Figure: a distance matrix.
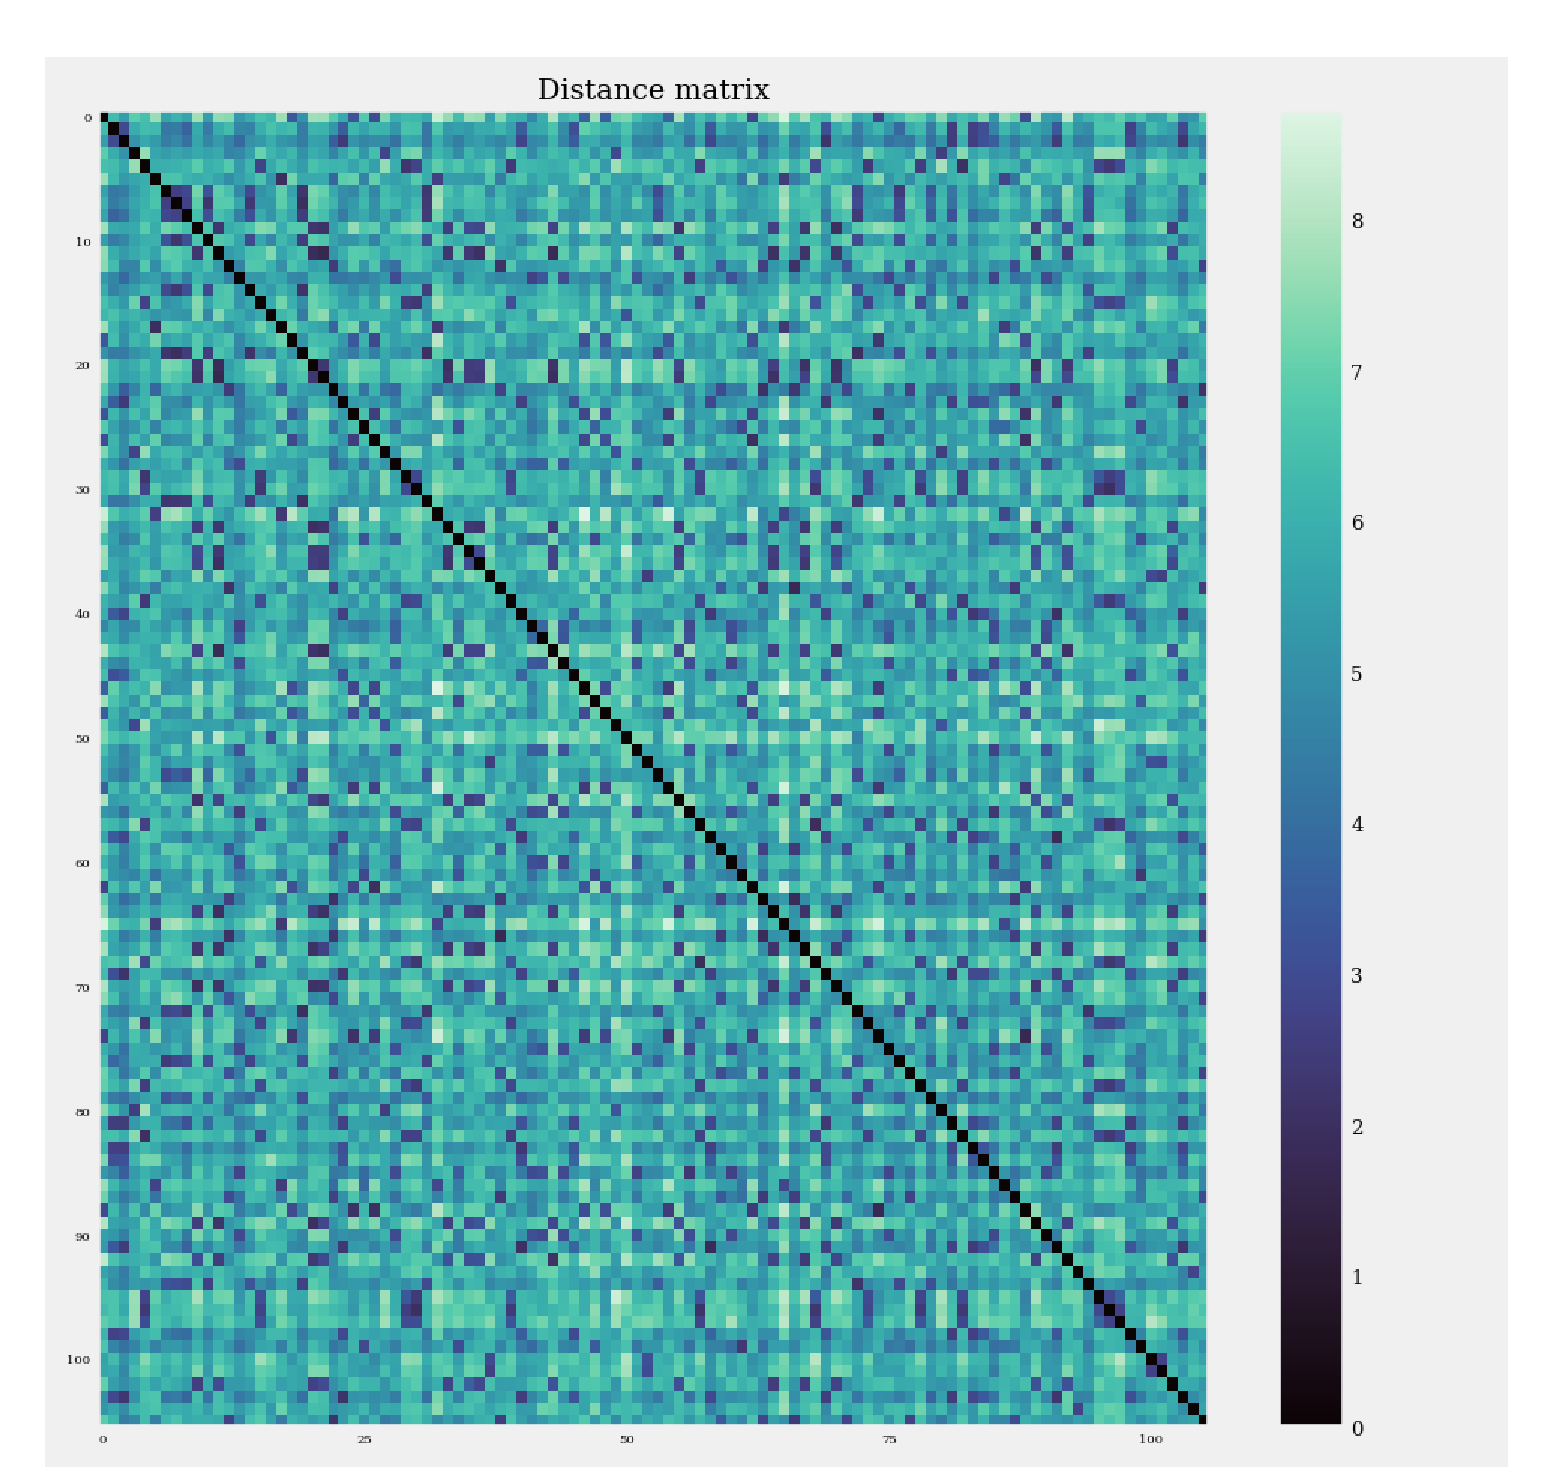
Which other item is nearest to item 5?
17
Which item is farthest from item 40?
65
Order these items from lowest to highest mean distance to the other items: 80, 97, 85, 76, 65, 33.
85, 76, 33, 80, 97, 65
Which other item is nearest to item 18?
74
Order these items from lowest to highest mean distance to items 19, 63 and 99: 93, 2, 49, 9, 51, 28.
2, 28, 51, 49, 93, 9
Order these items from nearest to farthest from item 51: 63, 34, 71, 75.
75, 34, 63, 71
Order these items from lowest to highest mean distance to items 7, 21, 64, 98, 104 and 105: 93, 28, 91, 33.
33, 91, 93, 28
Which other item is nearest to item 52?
37
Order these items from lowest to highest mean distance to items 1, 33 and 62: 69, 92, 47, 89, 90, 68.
69, 89, 92, 90, 68, 47
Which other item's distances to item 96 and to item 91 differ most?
58
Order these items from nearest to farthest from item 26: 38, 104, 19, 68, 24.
24, 19, 104, 68, 38
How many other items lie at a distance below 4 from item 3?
3
